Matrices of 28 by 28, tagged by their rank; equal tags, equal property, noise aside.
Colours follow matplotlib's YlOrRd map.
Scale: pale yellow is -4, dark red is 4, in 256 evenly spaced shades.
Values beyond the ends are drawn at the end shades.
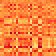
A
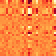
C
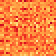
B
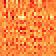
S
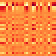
C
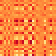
C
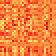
S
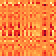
A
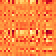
A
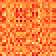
S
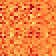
B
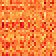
B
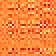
A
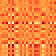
C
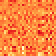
B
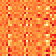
A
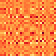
A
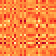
A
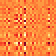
C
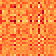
A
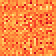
B
